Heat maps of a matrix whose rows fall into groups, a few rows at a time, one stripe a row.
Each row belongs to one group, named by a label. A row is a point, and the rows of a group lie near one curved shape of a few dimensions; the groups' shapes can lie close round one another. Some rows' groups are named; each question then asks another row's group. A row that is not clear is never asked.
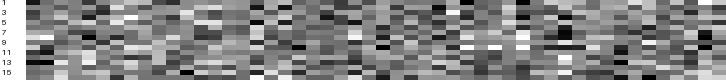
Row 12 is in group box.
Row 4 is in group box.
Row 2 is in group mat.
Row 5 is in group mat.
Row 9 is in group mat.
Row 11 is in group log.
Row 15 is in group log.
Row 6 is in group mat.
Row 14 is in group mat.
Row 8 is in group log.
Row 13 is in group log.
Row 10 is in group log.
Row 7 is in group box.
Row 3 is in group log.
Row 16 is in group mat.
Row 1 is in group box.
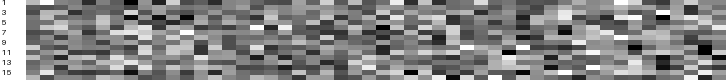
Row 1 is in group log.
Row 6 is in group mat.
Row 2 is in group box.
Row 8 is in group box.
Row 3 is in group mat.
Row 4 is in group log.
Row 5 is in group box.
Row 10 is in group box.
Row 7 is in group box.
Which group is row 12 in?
mat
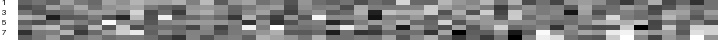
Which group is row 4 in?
box
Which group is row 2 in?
log
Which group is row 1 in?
box
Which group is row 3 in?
log
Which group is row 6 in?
mat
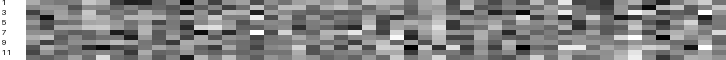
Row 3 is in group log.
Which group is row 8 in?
log
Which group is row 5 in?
log
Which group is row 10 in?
log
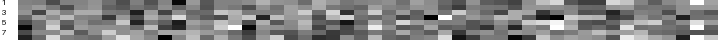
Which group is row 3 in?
box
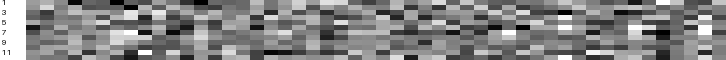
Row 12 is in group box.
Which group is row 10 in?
box
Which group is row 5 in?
box
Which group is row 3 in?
log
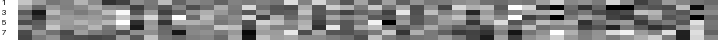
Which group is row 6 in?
box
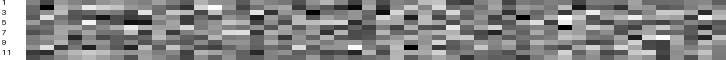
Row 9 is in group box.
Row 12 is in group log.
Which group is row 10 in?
log
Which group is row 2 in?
log
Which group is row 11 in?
log
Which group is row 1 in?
log
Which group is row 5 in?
box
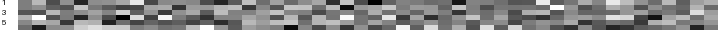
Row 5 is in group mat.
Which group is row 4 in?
log
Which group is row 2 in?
box
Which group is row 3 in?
box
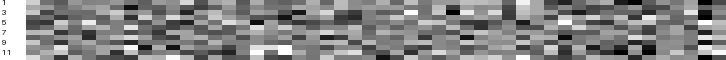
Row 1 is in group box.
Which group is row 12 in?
box
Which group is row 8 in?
box
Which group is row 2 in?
box
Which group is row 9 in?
box
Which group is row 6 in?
mat
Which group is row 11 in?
mat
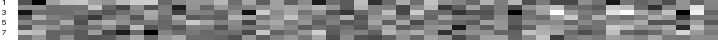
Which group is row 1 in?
log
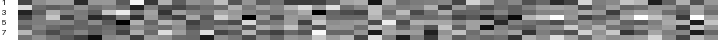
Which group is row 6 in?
log
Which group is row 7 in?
box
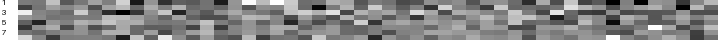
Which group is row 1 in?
mat
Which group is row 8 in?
box
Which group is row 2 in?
log
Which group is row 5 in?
log
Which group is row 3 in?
box
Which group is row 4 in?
box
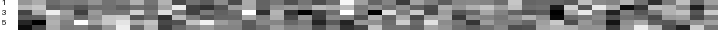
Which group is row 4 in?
box
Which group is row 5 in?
log
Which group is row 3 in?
mat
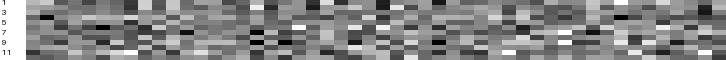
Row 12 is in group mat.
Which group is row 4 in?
log
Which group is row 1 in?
box
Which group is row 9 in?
mat
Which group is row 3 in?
box
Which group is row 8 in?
box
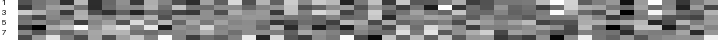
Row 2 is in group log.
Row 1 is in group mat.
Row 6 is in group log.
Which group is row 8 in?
mat
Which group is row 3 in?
mat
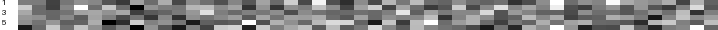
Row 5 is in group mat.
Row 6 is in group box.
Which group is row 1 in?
box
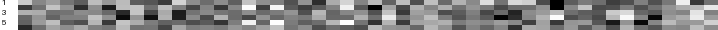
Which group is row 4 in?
log
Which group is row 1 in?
box
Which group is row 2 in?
mat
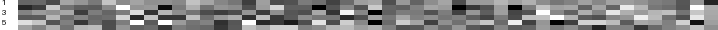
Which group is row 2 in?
box
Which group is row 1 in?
mat
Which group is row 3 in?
box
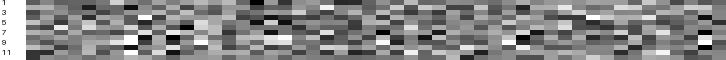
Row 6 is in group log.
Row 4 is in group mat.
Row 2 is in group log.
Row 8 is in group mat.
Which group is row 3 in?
log
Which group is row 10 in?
box
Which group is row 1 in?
mat
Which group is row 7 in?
box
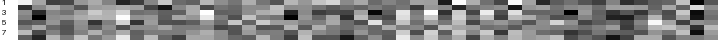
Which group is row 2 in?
box
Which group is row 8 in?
log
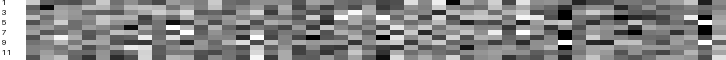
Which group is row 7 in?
box
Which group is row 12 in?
mat
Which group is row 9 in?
box
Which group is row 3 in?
log
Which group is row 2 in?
log
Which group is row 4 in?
box
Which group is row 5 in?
box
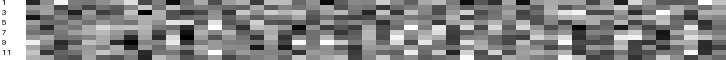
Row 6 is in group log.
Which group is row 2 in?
box
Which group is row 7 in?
log
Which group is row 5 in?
box
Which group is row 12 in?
mat
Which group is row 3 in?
mat
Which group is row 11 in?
log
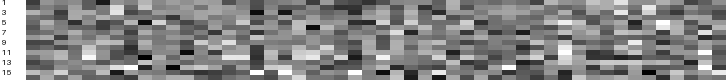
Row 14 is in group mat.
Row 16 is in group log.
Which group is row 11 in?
box
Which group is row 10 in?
box
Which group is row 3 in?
mat
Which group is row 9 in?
log
